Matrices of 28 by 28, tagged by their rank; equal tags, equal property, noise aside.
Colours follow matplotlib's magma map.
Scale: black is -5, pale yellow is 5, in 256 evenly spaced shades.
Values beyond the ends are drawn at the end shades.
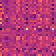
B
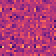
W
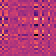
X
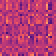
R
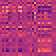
R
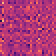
W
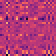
R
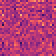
W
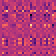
R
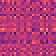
R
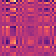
X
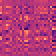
B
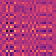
X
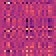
R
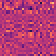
B
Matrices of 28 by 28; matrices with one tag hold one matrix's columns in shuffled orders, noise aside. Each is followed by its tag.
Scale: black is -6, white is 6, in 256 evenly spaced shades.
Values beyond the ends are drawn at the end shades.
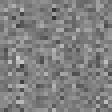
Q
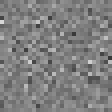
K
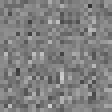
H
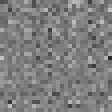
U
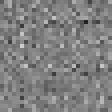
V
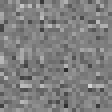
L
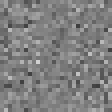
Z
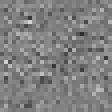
K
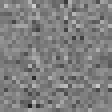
L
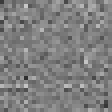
L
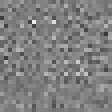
K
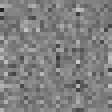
Q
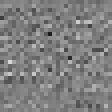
K
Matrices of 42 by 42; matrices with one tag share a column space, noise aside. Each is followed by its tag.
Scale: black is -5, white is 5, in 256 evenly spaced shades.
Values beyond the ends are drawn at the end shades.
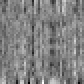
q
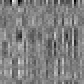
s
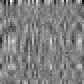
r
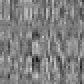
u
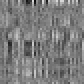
s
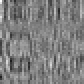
u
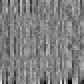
q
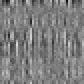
s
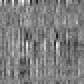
s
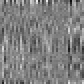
r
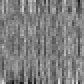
q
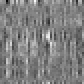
s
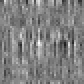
s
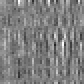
s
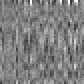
r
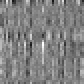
s
